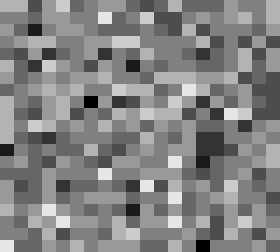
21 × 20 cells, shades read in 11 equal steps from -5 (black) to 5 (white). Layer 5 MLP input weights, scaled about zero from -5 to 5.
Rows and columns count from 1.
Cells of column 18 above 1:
5
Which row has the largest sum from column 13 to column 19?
19
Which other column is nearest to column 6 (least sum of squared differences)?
14
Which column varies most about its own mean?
15
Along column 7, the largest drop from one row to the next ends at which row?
9
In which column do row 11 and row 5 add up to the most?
3
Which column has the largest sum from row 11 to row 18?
13
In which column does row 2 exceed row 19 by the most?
8
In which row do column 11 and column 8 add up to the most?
2
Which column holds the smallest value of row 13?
1
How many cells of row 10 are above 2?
3
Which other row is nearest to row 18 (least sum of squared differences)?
6
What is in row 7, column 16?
1
